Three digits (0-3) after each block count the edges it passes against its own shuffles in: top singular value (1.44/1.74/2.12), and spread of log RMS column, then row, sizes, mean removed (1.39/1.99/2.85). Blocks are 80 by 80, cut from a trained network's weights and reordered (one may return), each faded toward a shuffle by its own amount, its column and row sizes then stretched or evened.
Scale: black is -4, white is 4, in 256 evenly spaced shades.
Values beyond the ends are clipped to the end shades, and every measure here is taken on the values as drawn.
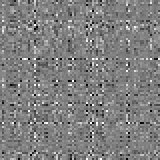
3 3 3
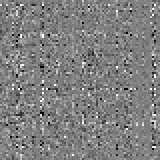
1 3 2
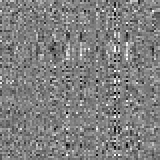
3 3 2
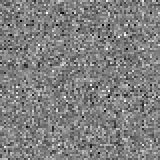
0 1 2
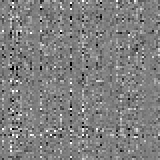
0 3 2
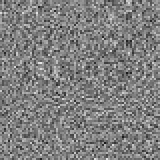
2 0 0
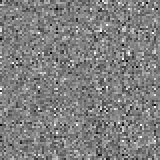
0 2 2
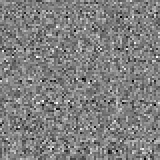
1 0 2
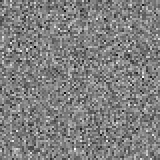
1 1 0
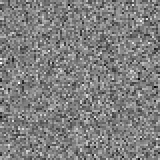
0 1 0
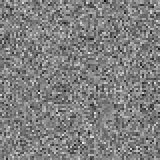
1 0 0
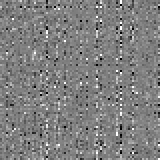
2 3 2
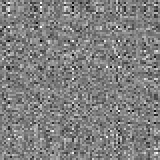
3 2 2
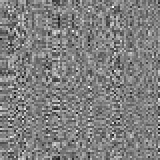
3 3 0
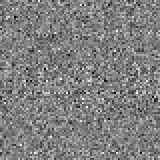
1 0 2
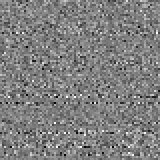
1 0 3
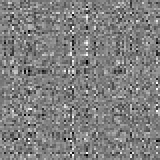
3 3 2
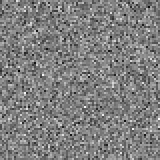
1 0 0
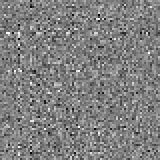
2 2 2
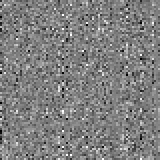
0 3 2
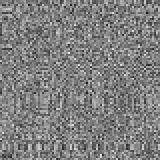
3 0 1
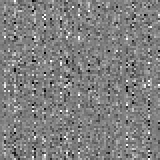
0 3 1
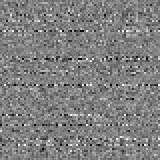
2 0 3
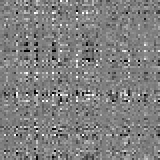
3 3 3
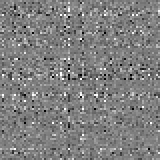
0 2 3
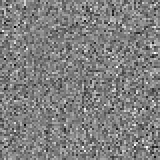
0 2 1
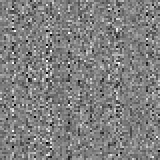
1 3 0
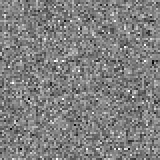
0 0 1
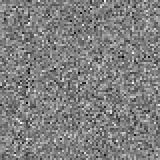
0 1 0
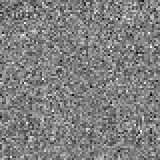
0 1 1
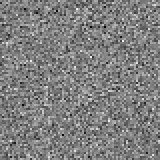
1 0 0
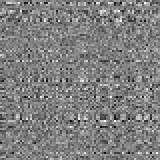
3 1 3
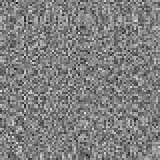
3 1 0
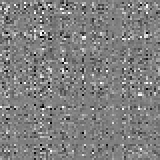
1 3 3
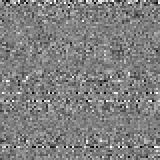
1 0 3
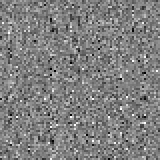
1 2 1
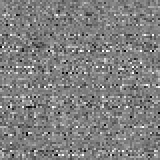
0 0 3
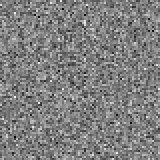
1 1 0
